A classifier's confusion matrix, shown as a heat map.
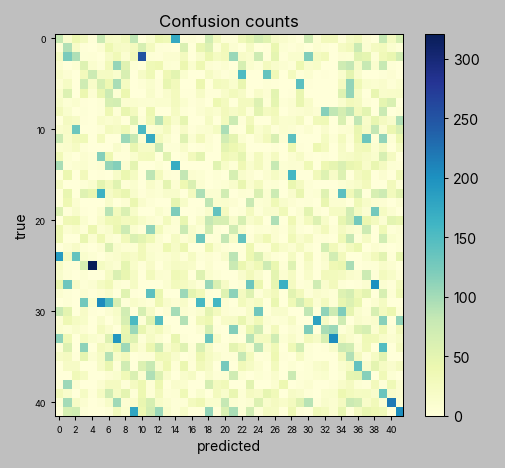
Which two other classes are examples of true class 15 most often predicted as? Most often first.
28, 11
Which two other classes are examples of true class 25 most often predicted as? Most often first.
4, 35
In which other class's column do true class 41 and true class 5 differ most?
9
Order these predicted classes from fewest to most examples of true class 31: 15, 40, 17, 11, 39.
40, 17, 11, 15, 39
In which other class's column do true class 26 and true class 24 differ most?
0
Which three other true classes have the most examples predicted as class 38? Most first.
27, 19, 10
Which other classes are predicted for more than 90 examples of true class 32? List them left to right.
9, 21, 30, 33
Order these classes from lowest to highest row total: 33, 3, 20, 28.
3, 28, 20, 33
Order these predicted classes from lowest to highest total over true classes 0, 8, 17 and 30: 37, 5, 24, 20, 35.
37, 20, 35, 5, 24
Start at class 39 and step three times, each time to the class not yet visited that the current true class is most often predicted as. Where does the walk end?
22
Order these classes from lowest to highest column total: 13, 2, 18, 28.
13, 2, 28, 18
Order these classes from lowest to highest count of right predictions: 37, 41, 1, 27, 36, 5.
5, 1, 37, 36, 27, 41
